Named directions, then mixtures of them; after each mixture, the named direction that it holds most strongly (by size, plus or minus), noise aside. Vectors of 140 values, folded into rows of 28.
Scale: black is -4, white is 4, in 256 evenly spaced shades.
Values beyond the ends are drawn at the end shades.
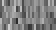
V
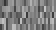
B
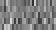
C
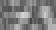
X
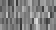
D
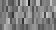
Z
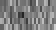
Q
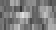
X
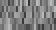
Z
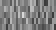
Q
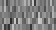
C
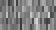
D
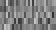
C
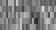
D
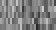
D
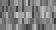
Z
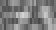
X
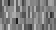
V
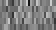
Z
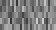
Q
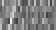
V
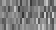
B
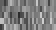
Q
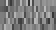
Z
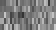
Q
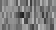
Z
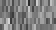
Z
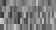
B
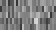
D
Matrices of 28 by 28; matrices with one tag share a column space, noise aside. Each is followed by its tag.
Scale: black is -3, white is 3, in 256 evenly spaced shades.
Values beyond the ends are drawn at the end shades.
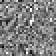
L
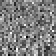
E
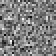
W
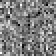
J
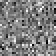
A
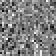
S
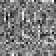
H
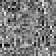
A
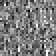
S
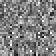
E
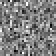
S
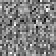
L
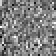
A
